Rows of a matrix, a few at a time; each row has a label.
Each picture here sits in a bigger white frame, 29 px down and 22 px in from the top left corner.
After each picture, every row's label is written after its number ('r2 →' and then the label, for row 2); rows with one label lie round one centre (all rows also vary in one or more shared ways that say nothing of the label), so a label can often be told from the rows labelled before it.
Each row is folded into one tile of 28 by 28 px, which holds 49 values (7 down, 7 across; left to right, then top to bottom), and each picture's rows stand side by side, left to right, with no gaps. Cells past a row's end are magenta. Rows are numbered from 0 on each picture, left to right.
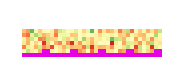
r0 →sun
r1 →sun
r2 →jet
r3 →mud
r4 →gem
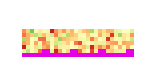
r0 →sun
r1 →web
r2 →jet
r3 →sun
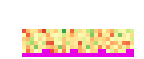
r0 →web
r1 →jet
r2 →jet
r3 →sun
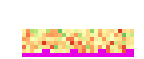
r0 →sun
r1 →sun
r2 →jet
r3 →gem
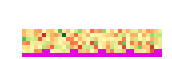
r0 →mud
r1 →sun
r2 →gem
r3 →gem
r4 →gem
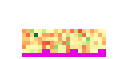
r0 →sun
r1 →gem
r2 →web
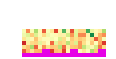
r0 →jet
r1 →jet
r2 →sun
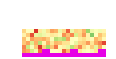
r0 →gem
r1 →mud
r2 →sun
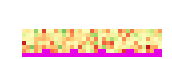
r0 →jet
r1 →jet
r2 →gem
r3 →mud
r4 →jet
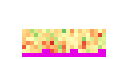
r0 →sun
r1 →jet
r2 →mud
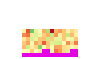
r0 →sun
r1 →web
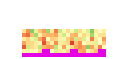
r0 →sun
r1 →sun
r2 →jet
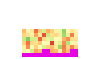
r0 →mud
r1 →jet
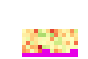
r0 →gem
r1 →web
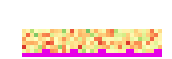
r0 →sun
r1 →jet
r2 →sun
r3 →sun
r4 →mud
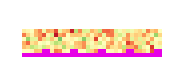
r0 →mud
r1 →web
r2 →mud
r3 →sun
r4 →gem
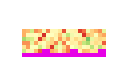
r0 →mud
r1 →gem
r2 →web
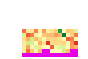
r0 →web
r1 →sun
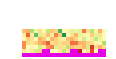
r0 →sun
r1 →sun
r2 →jet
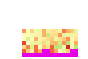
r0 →jet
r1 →gem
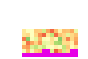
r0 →mud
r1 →web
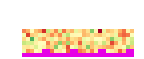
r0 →web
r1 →gem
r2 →jet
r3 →mud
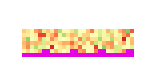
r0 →mud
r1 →sun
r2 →gem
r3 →mud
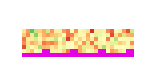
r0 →sun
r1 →mud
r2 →gem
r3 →web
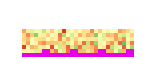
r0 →sun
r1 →gem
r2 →gem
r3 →gem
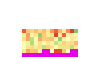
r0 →web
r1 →web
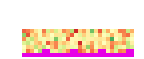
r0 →web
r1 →mud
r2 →jet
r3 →mud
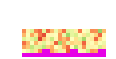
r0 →mud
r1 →gem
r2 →mud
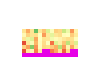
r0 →jet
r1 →jet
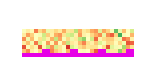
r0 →gem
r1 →gem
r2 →mud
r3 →sun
